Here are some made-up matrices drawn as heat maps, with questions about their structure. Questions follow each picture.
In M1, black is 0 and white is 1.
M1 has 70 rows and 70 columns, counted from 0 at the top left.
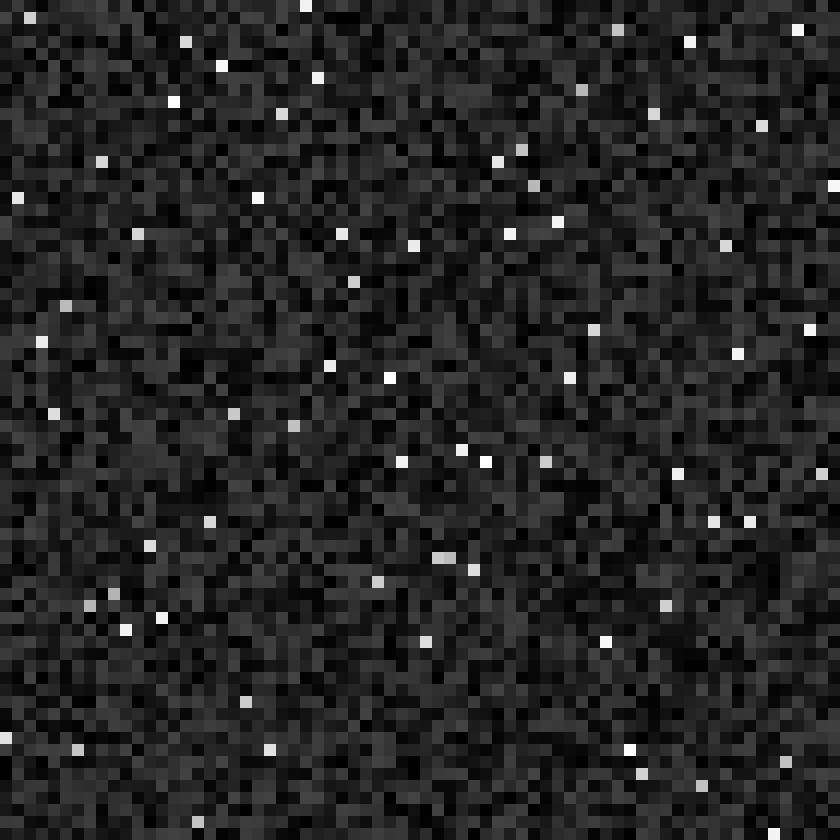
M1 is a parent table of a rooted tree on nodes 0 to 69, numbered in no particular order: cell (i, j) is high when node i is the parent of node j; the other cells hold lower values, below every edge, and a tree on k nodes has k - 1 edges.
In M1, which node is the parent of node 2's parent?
16
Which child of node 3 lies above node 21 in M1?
15
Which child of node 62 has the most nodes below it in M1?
52
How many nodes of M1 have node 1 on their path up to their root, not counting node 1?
7
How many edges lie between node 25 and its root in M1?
8
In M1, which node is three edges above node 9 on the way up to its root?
30
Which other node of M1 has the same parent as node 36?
37
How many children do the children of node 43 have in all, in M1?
3
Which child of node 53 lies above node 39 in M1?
50
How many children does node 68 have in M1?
1
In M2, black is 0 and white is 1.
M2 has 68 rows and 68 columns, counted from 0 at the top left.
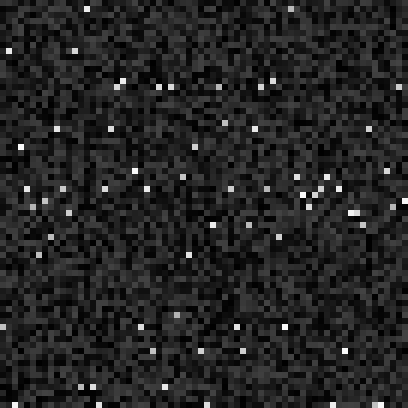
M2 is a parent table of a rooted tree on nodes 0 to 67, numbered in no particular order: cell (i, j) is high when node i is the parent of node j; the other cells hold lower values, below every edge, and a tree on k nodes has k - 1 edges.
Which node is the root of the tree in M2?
21
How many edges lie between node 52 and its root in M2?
5
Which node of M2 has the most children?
31
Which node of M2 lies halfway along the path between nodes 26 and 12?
1
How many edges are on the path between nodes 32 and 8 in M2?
5
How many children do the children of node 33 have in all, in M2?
6
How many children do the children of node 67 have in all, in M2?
3
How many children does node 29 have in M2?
3
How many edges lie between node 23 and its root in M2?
8
